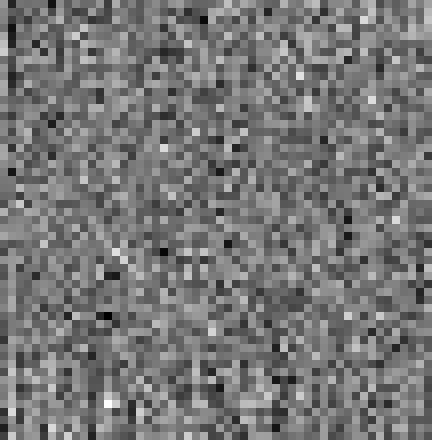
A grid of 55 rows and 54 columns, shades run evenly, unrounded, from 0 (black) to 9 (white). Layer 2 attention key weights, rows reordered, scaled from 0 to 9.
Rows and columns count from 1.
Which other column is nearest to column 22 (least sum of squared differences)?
8
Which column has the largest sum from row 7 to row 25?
15
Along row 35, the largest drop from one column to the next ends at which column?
14
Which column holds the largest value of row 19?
21
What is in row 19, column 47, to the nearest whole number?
3
